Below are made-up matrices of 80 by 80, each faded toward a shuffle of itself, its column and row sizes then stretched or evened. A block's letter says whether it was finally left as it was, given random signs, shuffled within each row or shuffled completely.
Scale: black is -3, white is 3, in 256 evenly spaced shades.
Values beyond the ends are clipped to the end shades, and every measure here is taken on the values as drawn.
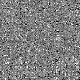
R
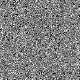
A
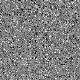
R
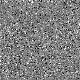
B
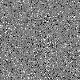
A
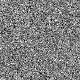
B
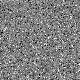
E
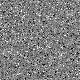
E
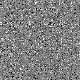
A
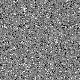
B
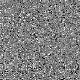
R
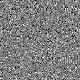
R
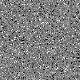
A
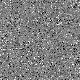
B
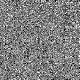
R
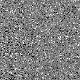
R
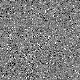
A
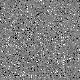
A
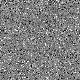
B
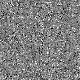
A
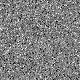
E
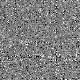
A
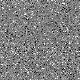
A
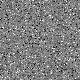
E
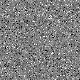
A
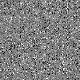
R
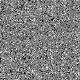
A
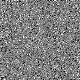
A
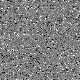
B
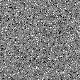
E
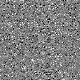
R
